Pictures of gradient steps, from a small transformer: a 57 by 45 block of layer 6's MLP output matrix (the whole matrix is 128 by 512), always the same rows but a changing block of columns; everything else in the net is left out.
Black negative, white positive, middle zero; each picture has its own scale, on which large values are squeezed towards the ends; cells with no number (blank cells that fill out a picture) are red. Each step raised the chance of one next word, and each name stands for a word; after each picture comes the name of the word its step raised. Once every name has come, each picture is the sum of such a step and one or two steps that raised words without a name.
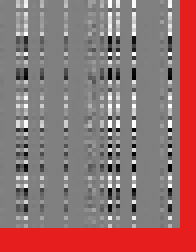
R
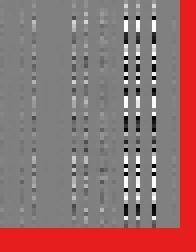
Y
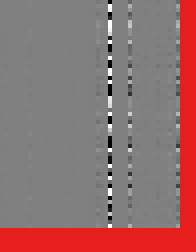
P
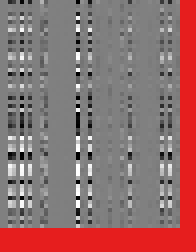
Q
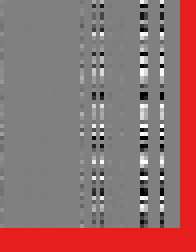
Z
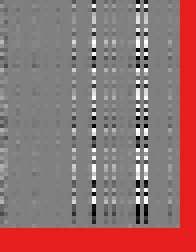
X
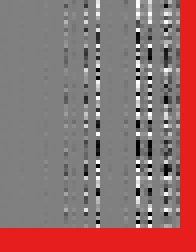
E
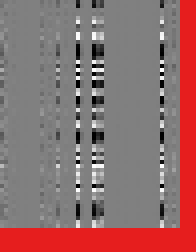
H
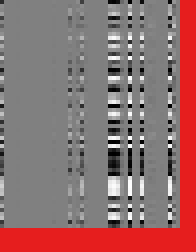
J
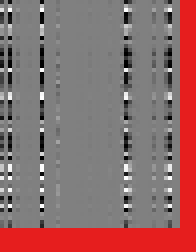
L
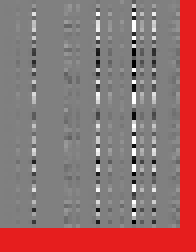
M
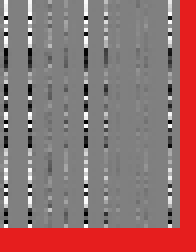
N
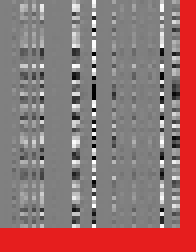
Z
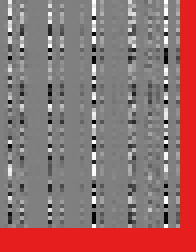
N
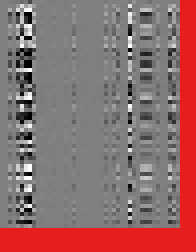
L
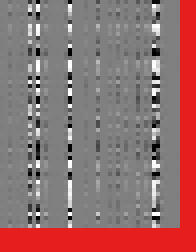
P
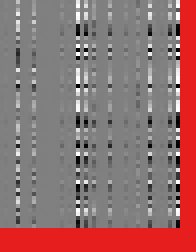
M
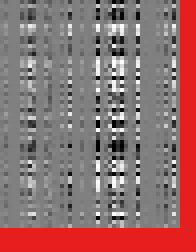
P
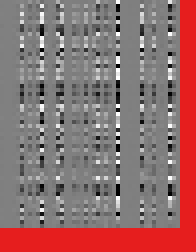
Z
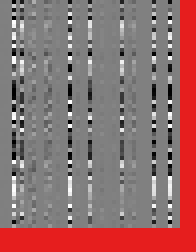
J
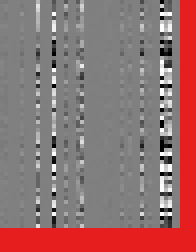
M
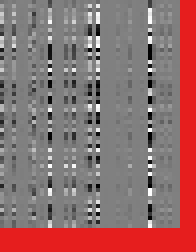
H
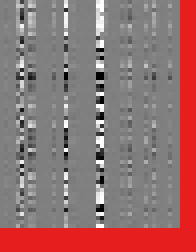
R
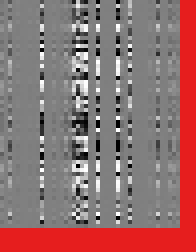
Q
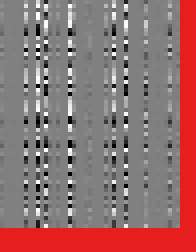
P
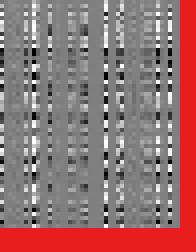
M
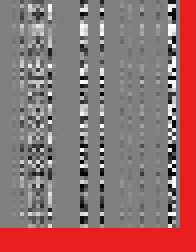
P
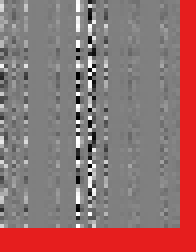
H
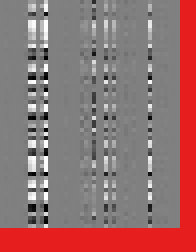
Y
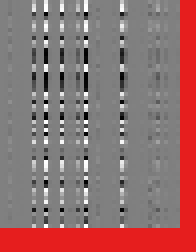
L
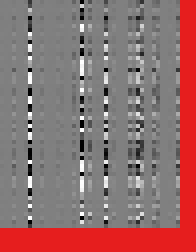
J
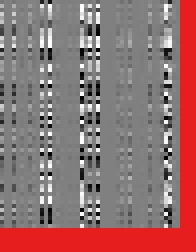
X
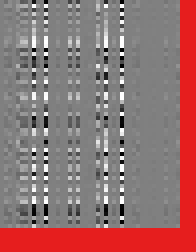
X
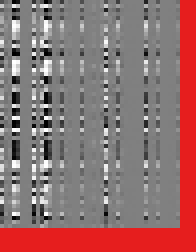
X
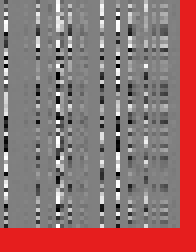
Y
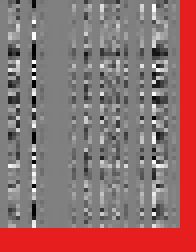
H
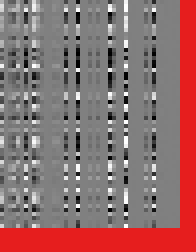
L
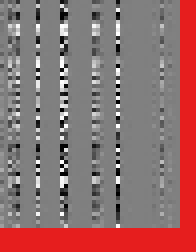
P
